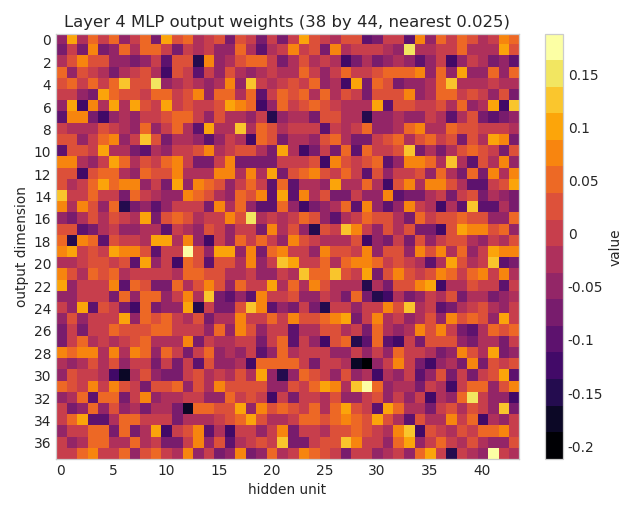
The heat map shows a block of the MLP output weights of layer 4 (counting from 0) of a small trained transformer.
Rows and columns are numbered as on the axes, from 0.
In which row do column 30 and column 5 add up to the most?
6
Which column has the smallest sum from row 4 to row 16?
20
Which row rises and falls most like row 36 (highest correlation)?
35
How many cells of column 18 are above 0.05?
7
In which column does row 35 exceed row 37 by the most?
33
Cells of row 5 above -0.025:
32
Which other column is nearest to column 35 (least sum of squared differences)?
11
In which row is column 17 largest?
8
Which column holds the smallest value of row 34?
40
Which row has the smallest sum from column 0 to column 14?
30
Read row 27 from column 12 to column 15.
0.075 -0.075 0 -0.025
